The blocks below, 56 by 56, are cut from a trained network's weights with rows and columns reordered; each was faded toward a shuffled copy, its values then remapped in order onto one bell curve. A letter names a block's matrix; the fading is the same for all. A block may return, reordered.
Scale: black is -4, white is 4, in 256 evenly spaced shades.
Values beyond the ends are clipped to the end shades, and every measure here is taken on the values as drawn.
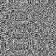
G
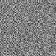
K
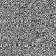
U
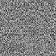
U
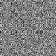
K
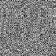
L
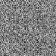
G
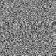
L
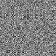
U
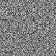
G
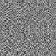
K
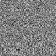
U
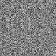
G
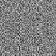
K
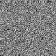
U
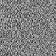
K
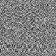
L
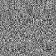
U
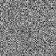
G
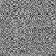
L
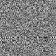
U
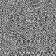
L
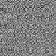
L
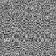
L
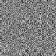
K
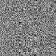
G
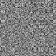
L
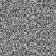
K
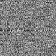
U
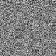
L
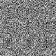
G
